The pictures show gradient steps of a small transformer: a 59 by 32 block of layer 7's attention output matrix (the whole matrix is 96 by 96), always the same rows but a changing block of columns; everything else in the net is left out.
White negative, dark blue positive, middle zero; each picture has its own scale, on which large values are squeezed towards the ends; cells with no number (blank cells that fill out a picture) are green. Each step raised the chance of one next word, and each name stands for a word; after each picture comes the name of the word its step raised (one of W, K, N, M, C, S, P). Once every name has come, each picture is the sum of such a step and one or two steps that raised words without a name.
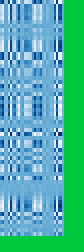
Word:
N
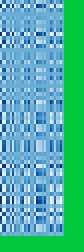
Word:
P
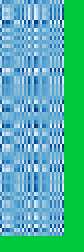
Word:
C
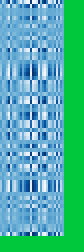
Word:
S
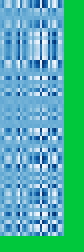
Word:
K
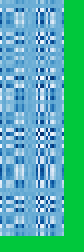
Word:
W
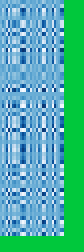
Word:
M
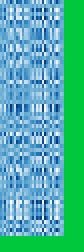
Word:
N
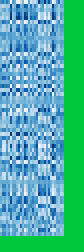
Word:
N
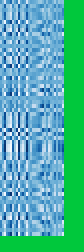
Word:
M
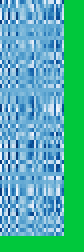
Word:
N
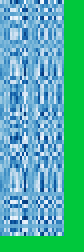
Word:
S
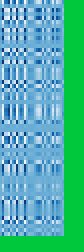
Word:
N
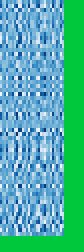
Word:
K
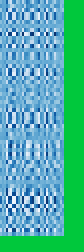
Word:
P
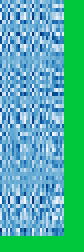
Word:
P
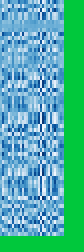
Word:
W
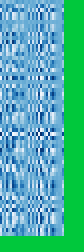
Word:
W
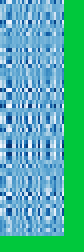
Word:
M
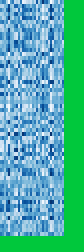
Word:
N
